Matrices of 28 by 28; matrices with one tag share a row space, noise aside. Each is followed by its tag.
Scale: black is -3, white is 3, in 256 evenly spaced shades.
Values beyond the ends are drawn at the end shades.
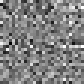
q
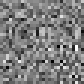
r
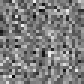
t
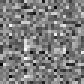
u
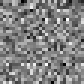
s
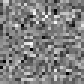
u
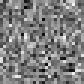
u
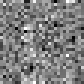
u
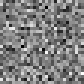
s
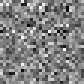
s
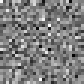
t
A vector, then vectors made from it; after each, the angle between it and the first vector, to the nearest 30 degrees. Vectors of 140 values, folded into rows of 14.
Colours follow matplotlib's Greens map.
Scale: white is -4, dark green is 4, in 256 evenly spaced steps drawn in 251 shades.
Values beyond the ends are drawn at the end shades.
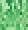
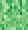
30 degrees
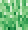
120 degrees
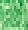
60 degrees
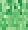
30 degrees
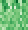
150 degrees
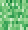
60 degrees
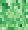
150 degrees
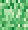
120 degrees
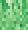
150 degrees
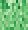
150 degrees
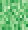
60 degrees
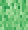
150 degrees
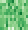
60 degrees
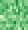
120 degrees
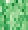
120 degrees
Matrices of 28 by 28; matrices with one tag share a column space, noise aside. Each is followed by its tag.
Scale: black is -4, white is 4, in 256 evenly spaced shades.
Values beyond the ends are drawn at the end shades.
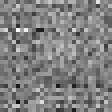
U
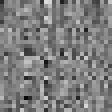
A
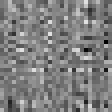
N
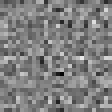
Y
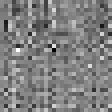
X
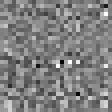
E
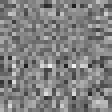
E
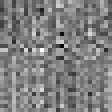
X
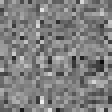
Y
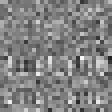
Y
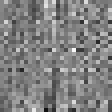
N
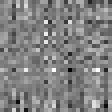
N
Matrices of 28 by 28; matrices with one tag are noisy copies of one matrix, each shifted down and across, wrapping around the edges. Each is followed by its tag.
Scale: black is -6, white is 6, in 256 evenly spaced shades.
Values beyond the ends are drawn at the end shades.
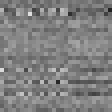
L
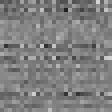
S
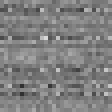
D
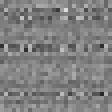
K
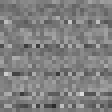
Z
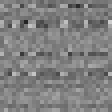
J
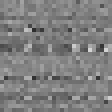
J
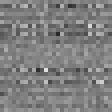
S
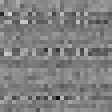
K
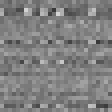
J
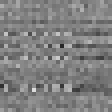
L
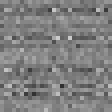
D
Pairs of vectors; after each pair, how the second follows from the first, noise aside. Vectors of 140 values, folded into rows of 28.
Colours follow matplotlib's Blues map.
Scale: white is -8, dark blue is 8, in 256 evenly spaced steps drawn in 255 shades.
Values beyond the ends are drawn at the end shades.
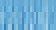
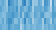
reversed, negated.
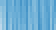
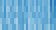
reversed, negated.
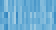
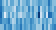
reversed, scaled up.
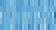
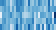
scaled up.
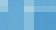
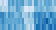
scaled up.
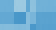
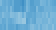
negated, shrunk.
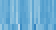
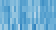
copied.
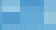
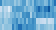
reversed, scaled up.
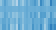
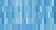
wrapped around.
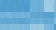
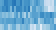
scaled up.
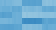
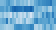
reversed, scaled up.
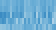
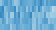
reversed, negated.
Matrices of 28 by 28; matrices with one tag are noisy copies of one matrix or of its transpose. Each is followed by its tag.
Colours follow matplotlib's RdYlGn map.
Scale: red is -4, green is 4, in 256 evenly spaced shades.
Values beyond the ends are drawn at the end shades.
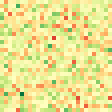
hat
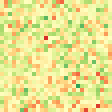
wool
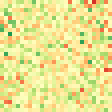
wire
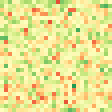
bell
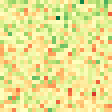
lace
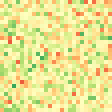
wire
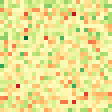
bell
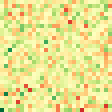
hat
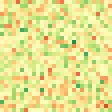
wool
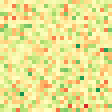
hat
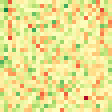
bell
